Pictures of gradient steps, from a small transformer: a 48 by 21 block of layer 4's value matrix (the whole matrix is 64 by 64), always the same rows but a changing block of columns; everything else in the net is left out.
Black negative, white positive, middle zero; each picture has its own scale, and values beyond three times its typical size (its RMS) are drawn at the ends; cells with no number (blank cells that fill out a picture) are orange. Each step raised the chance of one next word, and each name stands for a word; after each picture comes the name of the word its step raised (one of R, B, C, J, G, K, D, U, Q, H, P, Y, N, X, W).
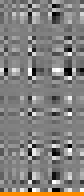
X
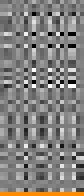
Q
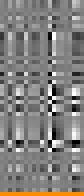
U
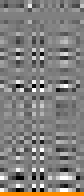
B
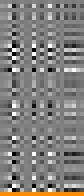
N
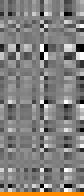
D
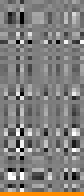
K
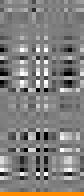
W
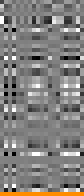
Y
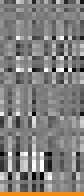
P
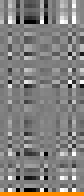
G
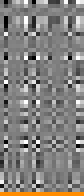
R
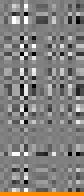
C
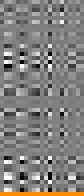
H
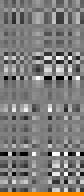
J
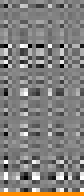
H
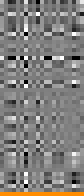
R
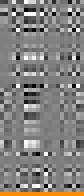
Y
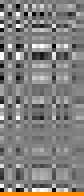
D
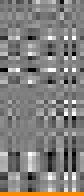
P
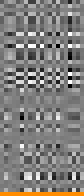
Q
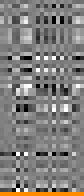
C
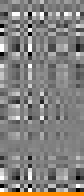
D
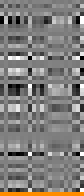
C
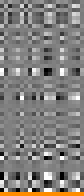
X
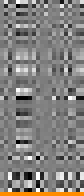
X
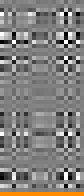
K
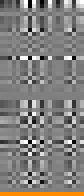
R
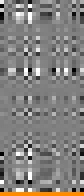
X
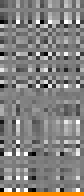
G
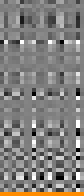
K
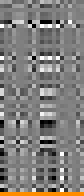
G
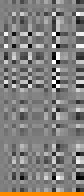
Q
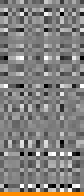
Y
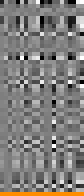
R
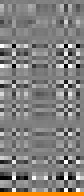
H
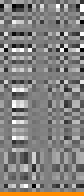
N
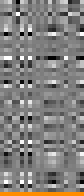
R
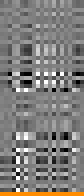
W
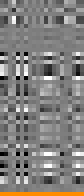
J
